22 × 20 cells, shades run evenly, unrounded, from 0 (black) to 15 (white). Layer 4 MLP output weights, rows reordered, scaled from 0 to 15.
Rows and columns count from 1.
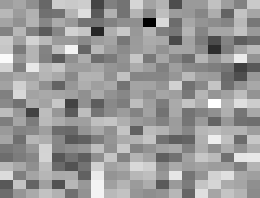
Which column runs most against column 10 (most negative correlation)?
11
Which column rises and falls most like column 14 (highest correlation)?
8
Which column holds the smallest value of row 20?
7
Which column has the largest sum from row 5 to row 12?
3
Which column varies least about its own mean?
9
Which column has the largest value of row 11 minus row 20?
2
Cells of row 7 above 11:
3
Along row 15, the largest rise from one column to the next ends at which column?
12
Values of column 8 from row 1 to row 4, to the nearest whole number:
4 5 7 2
